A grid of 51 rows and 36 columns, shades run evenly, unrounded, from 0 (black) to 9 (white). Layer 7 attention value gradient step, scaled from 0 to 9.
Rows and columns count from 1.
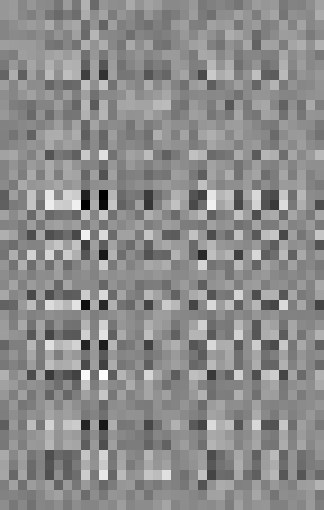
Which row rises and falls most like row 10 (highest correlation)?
1
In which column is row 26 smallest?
12
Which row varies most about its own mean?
21
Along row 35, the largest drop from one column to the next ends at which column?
10
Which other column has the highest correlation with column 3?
23
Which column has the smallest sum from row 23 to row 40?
4
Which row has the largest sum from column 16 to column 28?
27
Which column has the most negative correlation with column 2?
19
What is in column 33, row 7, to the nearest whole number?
5
